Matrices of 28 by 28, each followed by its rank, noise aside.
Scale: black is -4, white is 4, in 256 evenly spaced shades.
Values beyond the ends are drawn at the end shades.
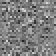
six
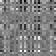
two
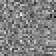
eight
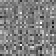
three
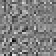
four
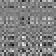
two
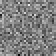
eight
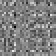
three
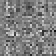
four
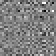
three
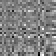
three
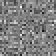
six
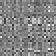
four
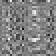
three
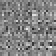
four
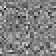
six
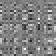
two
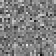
eight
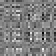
three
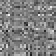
six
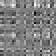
two
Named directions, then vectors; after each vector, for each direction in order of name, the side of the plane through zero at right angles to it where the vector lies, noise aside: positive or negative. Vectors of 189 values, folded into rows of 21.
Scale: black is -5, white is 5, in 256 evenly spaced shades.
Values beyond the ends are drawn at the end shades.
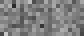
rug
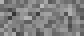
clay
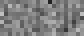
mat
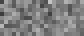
negative, negative, positive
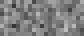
negative, negative, positive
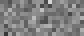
negative, negative, negative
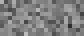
positive, negative, negative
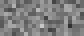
positive, negative, negative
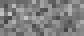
positive, positive, negative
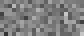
negative, negative, negative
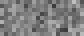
negative, positive, negative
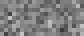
negative, positive, negative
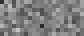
negative, positive, positive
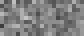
positive, positive, negative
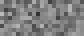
positive, positive, negative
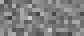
positive, negative, negative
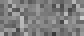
negative, negative, negative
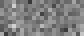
negative, positive, negative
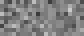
positive, positive, negative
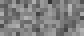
positive, positive, negative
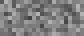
negative, positive, positive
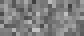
negative, negative, positive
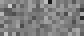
positive, positive, positive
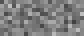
negative, positive, positive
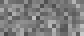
negative, positive, negative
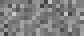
negative, negative, negative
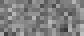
negative, positive, negative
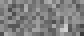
positive, negative, positive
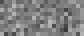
negative, positive, negative
